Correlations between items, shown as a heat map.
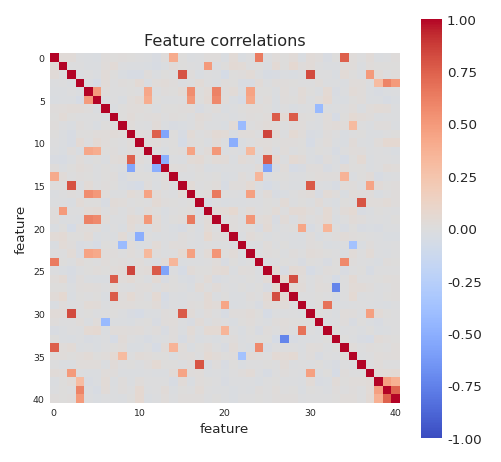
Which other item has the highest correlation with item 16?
19
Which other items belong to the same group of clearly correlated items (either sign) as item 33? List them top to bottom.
27
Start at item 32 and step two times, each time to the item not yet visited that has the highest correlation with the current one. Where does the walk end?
20
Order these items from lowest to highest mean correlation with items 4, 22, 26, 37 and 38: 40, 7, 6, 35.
35, 6, 40, 7
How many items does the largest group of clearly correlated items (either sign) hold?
6
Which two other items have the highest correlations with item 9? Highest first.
25, 12
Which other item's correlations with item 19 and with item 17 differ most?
36
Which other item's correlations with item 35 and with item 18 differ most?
1
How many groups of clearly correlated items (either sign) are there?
13
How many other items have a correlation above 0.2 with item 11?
5
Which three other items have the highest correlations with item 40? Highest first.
39, 3, 38
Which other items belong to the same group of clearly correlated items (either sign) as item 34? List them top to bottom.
0, 14, 24
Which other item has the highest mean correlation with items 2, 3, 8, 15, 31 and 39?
30
